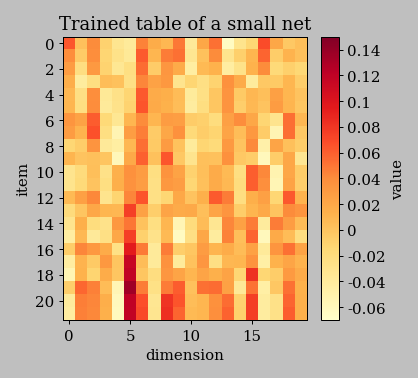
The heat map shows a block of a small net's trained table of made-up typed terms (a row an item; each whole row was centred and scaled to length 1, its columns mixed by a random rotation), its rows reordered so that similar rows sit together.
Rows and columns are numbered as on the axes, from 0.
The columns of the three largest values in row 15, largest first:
5, 15, 13
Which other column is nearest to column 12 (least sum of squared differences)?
9
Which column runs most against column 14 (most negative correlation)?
12
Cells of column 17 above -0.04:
19
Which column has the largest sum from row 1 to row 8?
6
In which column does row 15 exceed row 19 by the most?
4
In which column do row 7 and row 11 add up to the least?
17
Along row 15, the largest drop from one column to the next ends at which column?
16
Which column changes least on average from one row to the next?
7
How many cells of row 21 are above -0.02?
15
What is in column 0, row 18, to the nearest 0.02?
-0.06
